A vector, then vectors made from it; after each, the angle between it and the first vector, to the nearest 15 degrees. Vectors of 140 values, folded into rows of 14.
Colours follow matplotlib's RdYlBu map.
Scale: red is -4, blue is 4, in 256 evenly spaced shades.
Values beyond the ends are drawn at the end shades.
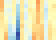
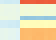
75 degrees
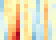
165 degrees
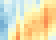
105 degrees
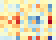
105 degrees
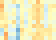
30 degrees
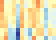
30 degrees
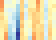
15 degrees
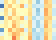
120 degrees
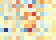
90 degrees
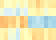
75 degrees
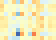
45 degrees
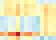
120 degrees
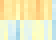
60 degrees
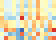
60 degrees
